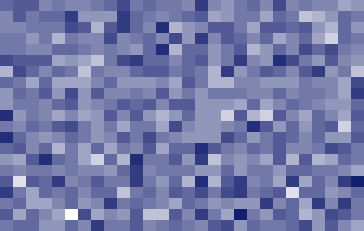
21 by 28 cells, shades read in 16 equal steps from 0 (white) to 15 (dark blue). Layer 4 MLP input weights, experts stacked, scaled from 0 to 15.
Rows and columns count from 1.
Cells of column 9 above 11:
2
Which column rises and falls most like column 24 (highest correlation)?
13
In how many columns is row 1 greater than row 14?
10
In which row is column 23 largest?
17
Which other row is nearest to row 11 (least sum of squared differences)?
8
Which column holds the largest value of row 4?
16
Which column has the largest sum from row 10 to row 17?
11
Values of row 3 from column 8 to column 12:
5 11 13 10 8
